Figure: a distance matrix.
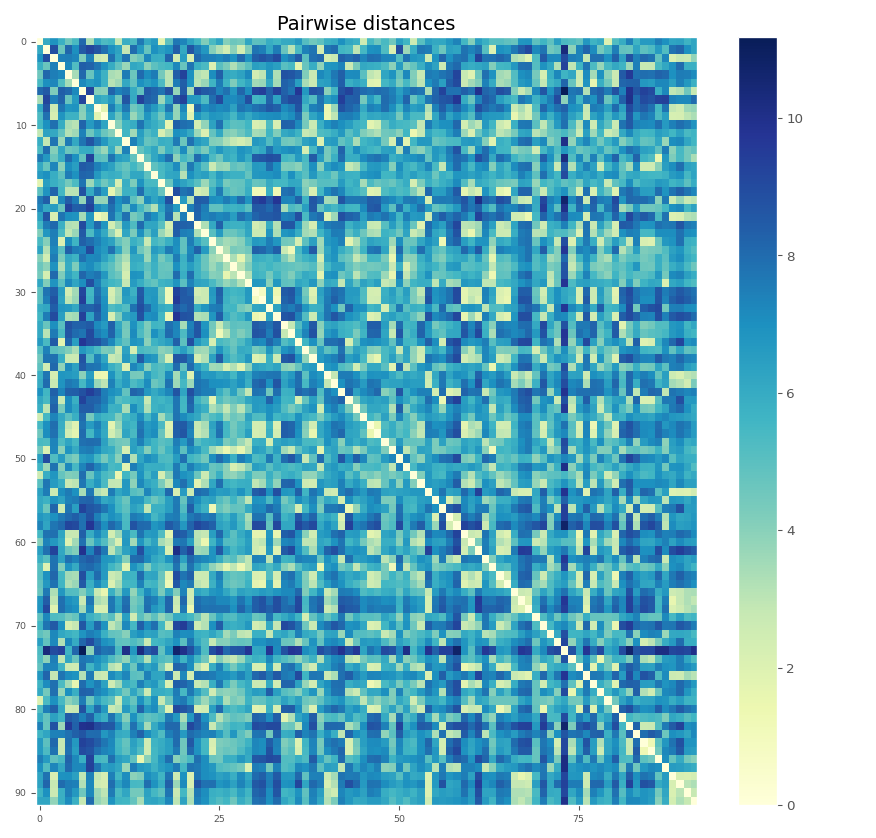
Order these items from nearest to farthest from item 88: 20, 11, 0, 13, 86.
13, 86, 11, 0, 20
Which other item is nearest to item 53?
22
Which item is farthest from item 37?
58
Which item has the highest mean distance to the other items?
73
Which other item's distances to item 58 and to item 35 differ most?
25
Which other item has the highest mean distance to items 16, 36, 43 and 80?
6
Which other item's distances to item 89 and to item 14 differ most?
86
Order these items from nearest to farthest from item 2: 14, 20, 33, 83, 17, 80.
14, 17, 20, 83, 80, 33
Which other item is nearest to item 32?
48
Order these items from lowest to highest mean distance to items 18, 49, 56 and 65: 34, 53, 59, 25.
59, 53, 25, 34
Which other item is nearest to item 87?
29
